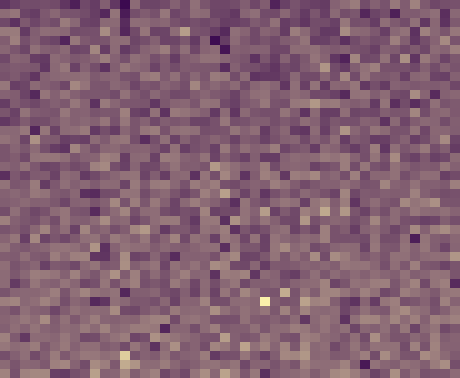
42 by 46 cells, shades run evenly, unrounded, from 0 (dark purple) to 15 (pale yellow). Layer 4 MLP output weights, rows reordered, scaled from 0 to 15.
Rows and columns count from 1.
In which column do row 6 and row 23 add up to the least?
23
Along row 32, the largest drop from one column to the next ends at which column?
46
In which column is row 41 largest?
13
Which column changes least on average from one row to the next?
21
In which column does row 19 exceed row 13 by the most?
22
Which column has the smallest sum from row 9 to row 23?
24
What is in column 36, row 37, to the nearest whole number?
4
